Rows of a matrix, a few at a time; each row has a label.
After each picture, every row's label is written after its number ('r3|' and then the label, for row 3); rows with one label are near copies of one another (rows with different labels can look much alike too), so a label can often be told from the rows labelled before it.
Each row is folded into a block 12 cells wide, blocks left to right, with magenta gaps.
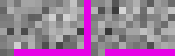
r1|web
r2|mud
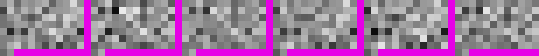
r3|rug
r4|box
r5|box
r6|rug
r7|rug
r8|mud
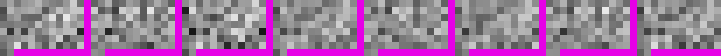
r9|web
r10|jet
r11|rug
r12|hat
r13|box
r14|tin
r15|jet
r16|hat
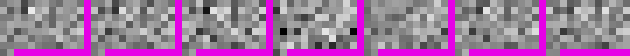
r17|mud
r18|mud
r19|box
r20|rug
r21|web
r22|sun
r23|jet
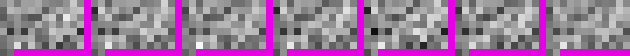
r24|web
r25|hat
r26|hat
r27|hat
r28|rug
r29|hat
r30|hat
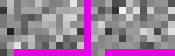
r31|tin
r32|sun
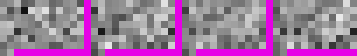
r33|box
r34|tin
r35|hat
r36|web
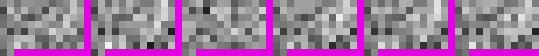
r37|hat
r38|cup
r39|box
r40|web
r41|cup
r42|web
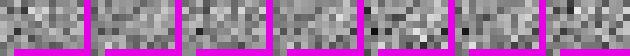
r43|box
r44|hat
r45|jet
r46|web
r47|rug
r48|tin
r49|mud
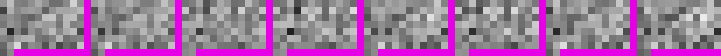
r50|tin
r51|tin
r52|jet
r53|jet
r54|web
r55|jet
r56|tin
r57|web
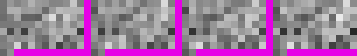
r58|web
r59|cup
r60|tin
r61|web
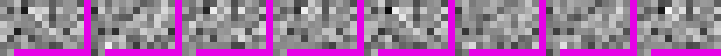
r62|box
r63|hat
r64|sun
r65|sun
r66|box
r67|tin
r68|hat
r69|sun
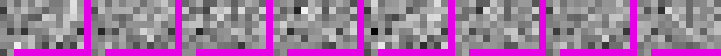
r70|cup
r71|rug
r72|jet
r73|sun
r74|tin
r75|sun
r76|rug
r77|box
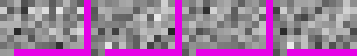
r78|jet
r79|web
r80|mud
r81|hat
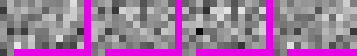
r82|cup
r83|box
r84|jet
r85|web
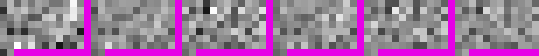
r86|cup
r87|hat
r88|mud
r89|web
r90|sun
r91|box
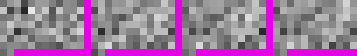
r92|mud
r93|tin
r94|web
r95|cup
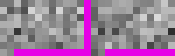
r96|jet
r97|web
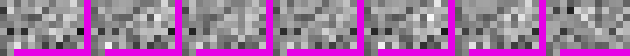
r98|rug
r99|web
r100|tin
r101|rug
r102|web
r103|web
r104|box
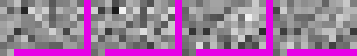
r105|box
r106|mud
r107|web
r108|rug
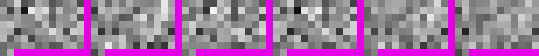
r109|box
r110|cup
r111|sun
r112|box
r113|web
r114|tin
